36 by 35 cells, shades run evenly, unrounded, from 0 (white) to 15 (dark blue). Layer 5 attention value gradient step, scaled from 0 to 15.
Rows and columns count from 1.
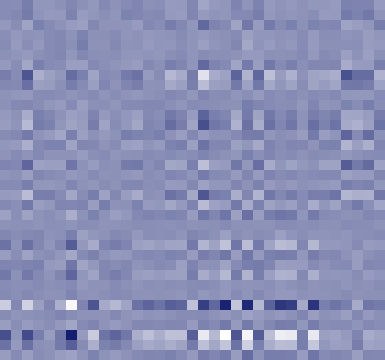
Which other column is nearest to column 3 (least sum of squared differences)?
22
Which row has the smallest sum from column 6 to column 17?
34
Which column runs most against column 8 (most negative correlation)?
4
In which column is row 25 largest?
7
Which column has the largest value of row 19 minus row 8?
19
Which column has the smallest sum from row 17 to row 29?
21
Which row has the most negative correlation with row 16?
5
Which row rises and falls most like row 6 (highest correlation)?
15
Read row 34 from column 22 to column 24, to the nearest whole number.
11 1 11
